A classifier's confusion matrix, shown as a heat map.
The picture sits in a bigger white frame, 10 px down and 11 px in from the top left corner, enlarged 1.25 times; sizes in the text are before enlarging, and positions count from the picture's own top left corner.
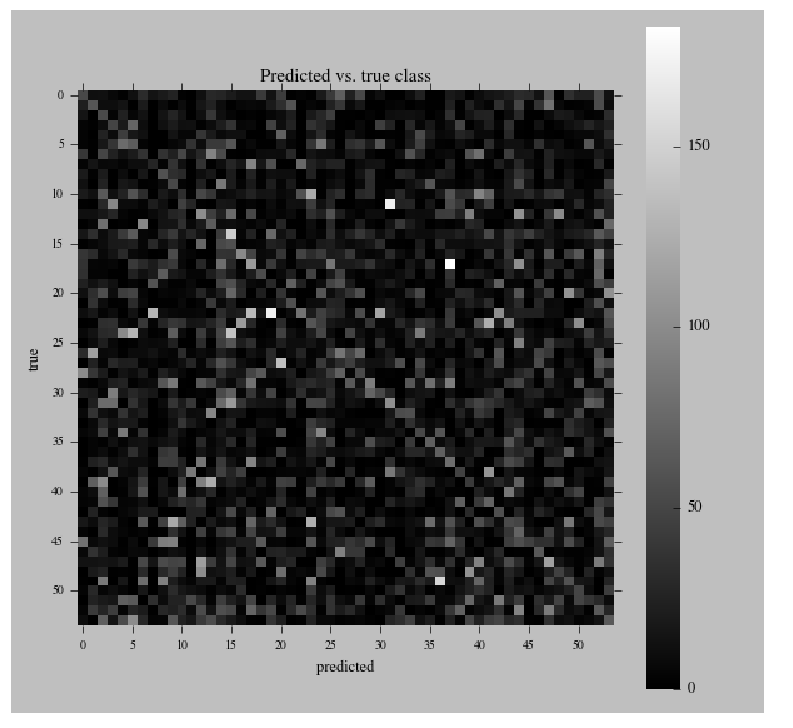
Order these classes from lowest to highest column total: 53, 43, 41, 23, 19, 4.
4, 19, 41, 43, 23, 53
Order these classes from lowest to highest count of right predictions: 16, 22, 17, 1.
1, 22, 16, 17
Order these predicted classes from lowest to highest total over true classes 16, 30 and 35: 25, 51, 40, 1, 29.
40, 1, 51, 25, 29
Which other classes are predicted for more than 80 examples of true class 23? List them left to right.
16, 41, 43, 50
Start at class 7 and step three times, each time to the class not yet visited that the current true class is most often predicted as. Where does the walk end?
12
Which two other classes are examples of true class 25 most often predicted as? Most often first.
44, 15
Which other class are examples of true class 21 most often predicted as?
52
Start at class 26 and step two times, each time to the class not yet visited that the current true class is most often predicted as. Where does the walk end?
47
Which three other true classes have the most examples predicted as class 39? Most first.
48, 12, 51
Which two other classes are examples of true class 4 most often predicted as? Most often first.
20, 34
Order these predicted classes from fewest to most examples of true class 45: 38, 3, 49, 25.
3, 25, 38, 49
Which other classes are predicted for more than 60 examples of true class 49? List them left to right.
2, 6, 8, 23, 36, 40
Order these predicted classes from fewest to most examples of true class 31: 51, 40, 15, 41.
41, 40, 51, 15
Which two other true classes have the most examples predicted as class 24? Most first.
34, 5
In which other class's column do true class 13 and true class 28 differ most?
0
